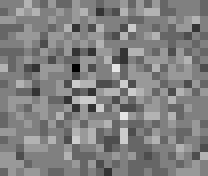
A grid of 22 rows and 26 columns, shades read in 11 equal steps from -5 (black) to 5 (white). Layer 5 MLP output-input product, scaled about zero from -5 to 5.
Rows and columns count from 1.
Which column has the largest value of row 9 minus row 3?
15
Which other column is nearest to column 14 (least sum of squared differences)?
21
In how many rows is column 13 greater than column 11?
9
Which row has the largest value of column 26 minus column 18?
20
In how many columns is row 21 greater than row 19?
8
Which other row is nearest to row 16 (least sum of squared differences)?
3
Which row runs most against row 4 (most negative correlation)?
17
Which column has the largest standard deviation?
10
